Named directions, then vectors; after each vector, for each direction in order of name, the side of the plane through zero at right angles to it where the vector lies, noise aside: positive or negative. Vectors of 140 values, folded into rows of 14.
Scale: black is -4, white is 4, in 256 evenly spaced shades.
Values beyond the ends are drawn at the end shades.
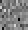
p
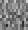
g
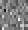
negative, negative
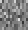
positive, negative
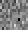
negative, positive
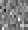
negative, negative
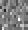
negative, negative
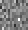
positive, negative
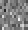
negative, negative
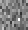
positive, negative
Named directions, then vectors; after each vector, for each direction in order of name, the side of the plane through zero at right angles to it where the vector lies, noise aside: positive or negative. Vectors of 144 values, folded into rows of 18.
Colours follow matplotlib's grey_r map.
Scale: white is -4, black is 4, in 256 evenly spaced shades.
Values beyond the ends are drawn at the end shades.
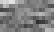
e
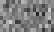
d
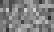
negative, negative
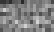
negative, negative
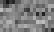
positive, negative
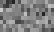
positive, negative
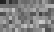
negative, negative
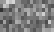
negative, positive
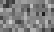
positive, negative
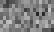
positive, negative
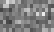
negative, positive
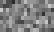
positive, negative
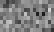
positive, negative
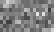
negative, positive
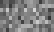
negative, negative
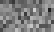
negative, negative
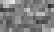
negative, positive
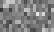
negative, positive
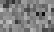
positive, negative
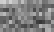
positive, positive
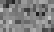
positive, negative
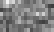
negative, positive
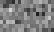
positive, negative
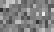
negative, positive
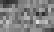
positive, negative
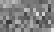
negative, positive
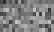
negative, negative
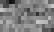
positive, negative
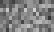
negative, negative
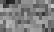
positive, negative
